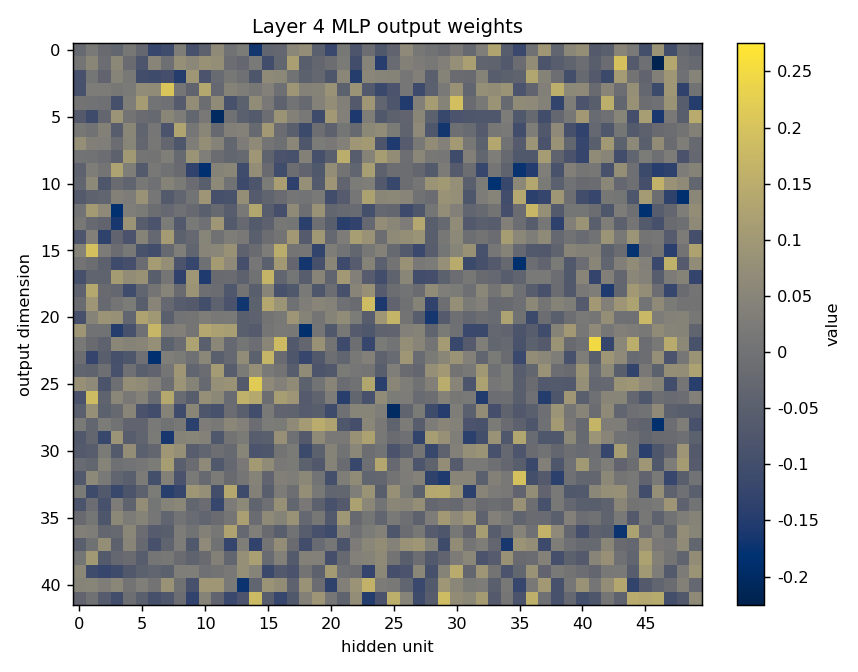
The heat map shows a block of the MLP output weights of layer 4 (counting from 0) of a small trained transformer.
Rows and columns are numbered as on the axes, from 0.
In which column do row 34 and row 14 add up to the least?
2
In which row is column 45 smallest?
12
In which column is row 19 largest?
23
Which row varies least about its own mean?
35
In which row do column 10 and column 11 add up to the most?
21
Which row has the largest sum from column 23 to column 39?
14
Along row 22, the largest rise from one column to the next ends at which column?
41
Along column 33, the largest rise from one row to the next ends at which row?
11
